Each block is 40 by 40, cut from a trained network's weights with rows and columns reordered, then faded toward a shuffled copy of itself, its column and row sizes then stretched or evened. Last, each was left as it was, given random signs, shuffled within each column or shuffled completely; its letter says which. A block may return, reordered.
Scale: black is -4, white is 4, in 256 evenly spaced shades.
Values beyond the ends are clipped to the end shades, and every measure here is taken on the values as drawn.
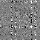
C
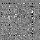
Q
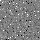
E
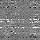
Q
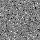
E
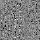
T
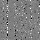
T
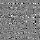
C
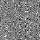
T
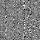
T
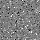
E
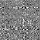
C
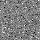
E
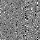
T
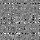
C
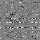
C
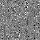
T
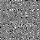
C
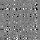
Q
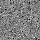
E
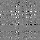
Q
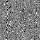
T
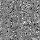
T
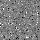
E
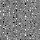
T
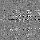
C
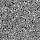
E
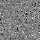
T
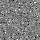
E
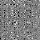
Q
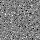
E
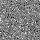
E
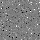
E
